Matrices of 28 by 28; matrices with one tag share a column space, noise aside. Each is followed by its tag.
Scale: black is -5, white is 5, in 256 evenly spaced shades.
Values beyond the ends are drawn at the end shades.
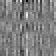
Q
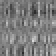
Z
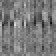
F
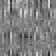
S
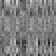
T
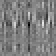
F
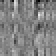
Q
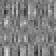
Z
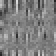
S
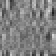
S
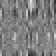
S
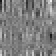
S
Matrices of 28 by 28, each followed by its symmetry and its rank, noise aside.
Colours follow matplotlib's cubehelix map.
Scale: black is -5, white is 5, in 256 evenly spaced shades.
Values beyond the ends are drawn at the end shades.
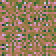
antisymmetric, rank four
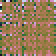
antisymmetric, rank two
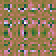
no symmetry, rank two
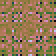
symmetric, rank two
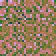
no symmetry, rank four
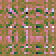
no symmetry, rank two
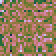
no symmetry, rank three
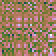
no symmetry, rank three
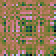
symmetric, rank two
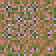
symmetric, rank four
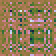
no symmetry, rank two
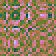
symmetric, rank two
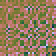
symmetric, rank three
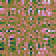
antisymmetric, rank four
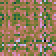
no symmetry, rank three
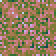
symmetric, rank four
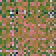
no symmetry, rank four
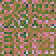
symmetric, rank three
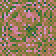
symmetric, rank four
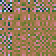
symmetric, rank two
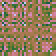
symmetric, rank two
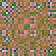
symmetric, rank four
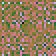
symmetric, rank three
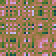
symmetric, rank two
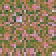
symmetric, rank four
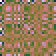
symmetric, rank two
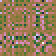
symmetric, rank two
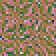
antisymmetric, rank four
